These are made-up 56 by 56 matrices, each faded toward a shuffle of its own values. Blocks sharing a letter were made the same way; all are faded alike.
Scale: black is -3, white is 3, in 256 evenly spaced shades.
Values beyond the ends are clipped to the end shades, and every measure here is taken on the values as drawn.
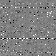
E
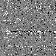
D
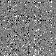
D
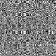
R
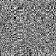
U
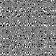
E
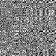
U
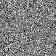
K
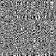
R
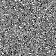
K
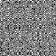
U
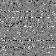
E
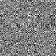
R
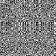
R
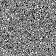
K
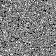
K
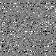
D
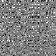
E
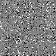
D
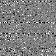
D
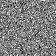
K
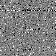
D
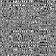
R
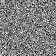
K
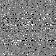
D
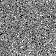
K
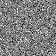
K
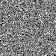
K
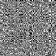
U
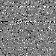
D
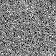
K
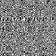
R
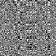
U
